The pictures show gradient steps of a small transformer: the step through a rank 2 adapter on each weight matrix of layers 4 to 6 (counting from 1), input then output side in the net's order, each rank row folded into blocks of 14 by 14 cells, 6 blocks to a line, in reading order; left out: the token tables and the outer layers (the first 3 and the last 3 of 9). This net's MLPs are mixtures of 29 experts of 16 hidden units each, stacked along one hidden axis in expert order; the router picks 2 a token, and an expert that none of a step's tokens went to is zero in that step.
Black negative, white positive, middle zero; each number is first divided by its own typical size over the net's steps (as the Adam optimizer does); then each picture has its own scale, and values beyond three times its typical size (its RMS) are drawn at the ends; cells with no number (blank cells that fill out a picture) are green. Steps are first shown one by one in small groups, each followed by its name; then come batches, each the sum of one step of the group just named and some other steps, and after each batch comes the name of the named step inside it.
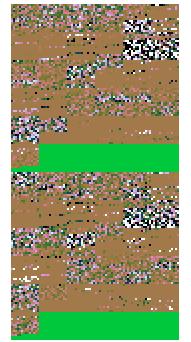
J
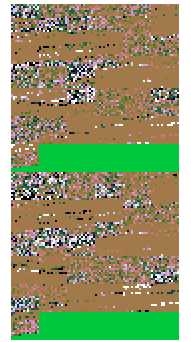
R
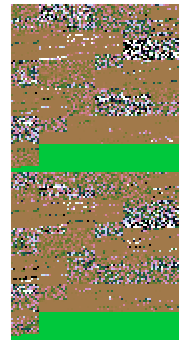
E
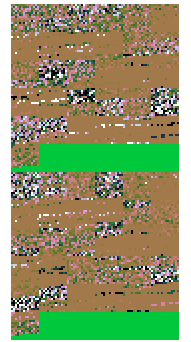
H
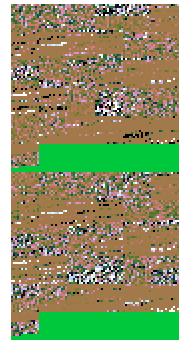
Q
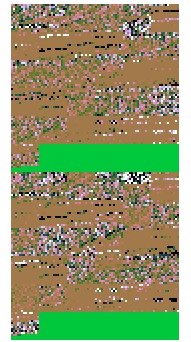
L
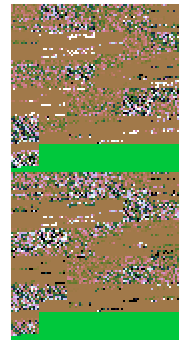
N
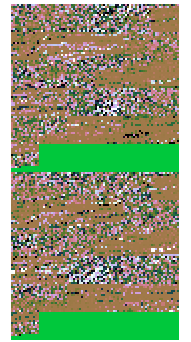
Q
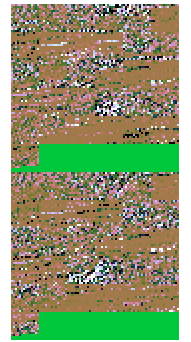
Q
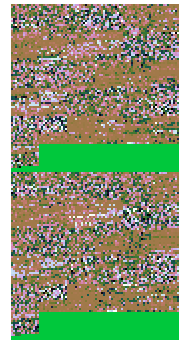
H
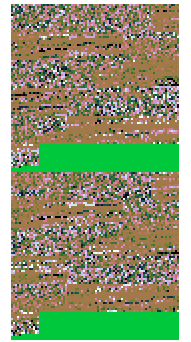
L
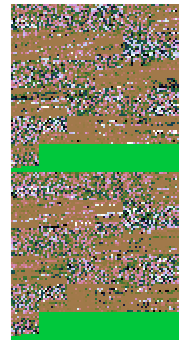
H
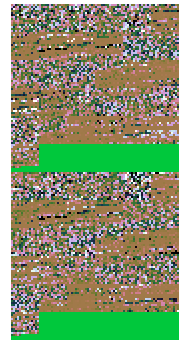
L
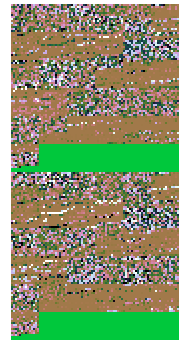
J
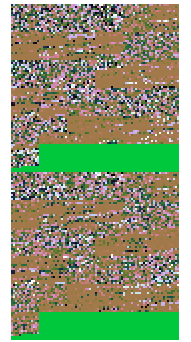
R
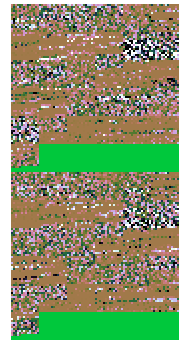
E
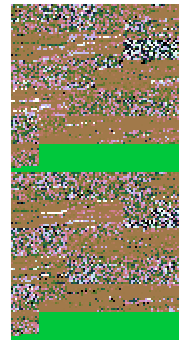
N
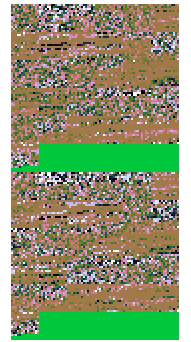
L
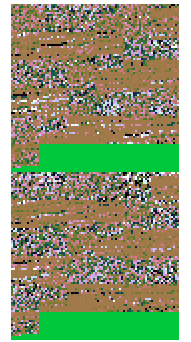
H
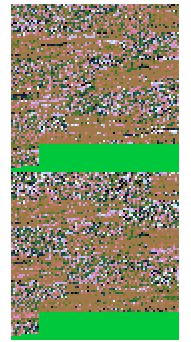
H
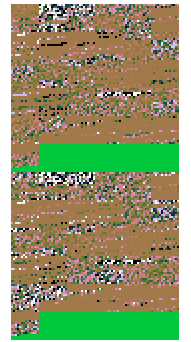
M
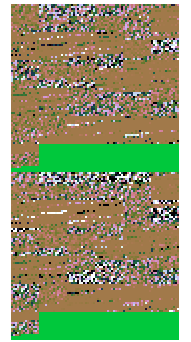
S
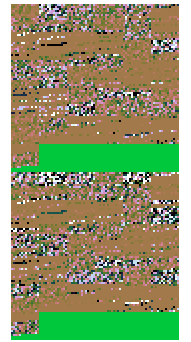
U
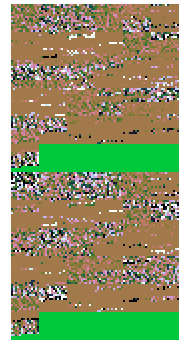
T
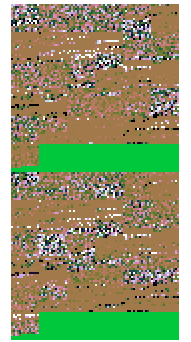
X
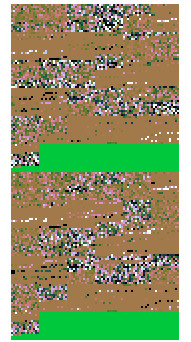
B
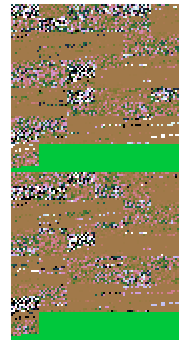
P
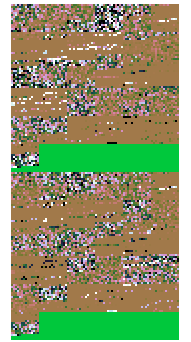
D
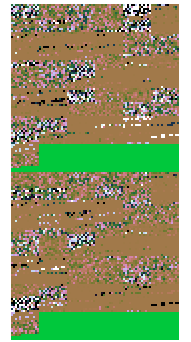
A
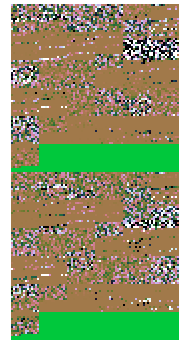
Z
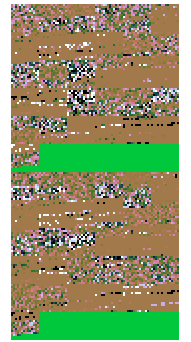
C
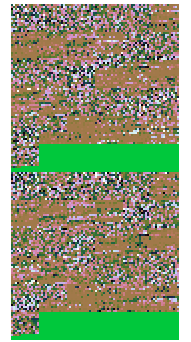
P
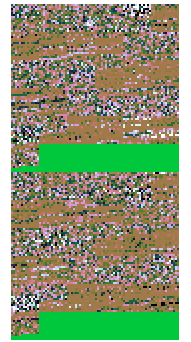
A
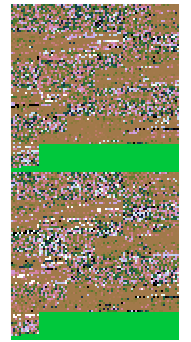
X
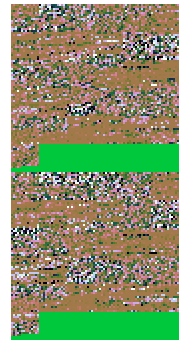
M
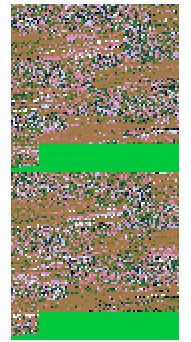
X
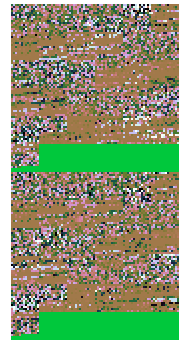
A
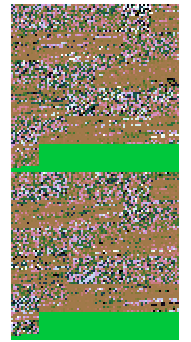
A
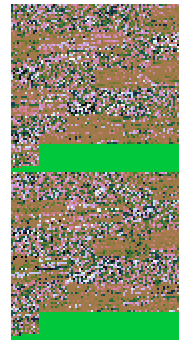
C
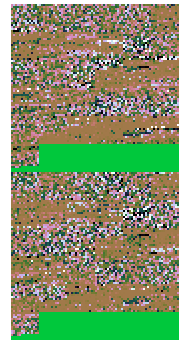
T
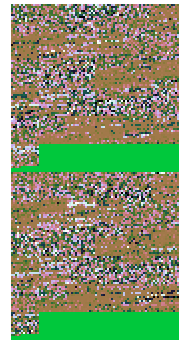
C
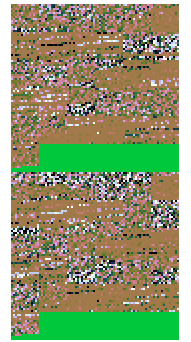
U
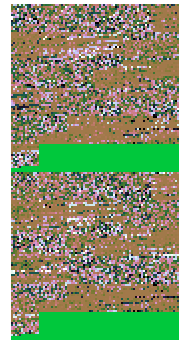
X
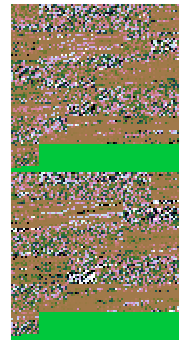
S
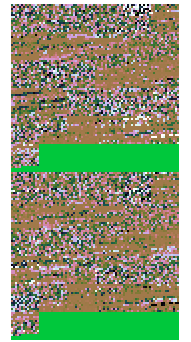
A
